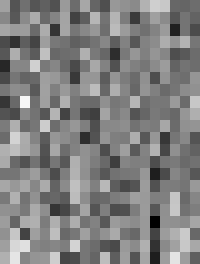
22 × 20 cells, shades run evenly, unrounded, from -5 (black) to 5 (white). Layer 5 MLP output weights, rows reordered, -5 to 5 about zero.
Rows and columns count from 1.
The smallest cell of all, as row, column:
19, 16
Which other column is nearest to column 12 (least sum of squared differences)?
7
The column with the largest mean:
2
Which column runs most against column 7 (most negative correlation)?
18
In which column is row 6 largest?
4
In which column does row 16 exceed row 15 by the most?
11
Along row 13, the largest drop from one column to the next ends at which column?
17
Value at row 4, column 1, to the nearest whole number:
-2
